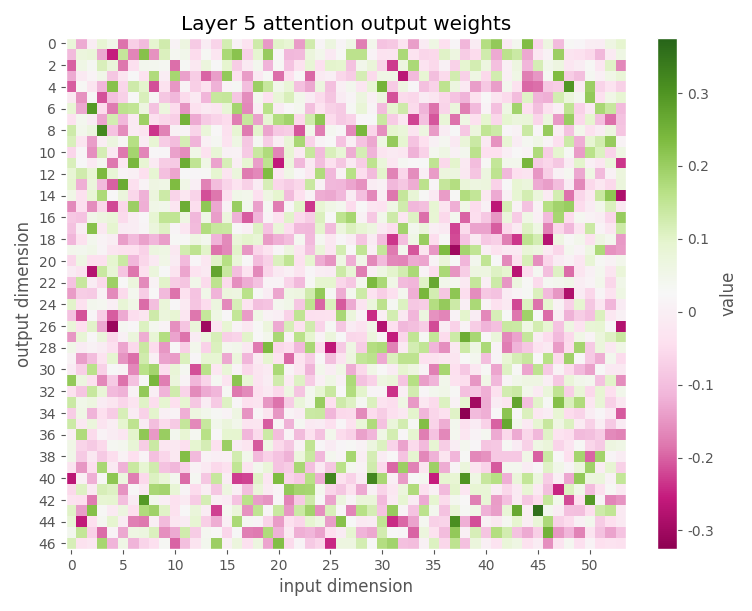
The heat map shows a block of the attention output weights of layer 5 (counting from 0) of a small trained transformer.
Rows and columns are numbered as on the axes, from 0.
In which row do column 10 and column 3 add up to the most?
8
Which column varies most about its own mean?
31
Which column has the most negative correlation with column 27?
39
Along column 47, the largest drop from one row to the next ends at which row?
4
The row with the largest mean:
43
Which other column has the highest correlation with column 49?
29
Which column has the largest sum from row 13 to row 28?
44
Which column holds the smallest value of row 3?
32
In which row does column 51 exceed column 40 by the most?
38
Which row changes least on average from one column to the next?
37
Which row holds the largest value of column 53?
16
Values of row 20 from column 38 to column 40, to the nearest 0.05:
-0.1 0.05 0.15
